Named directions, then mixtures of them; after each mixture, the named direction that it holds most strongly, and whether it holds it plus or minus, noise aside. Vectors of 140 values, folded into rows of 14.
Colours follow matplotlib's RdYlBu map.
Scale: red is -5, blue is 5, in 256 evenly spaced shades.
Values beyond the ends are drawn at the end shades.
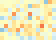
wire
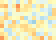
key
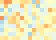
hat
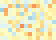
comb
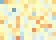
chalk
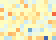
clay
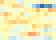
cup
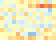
cup, minus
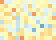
chalk, minus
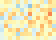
wire, plus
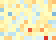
clay, minus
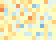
comb, minus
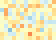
comb, plus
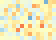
wire, plus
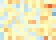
key, minus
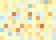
wire, plus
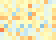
wire, minus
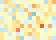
wire, plus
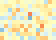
wire, plus
